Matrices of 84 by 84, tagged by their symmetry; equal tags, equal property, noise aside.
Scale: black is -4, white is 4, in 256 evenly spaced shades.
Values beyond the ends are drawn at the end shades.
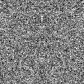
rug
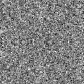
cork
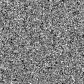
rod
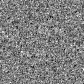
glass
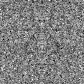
rug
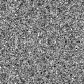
cork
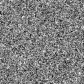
rod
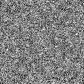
glass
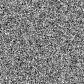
rod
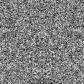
rug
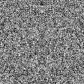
rug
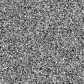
rod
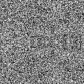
cork
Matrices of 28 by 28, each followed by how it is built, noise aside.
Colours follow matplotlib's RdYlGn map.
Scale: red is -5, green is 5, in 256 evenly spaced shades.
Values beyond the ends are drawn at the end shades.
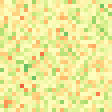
Toeplitz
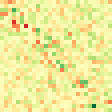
banded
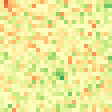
smooth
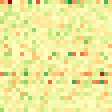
uneven rows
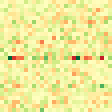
uneven rows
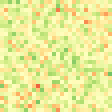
Toeplitz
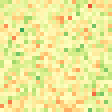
smooth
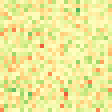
low rank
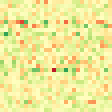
uneven rows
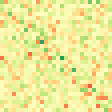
banded
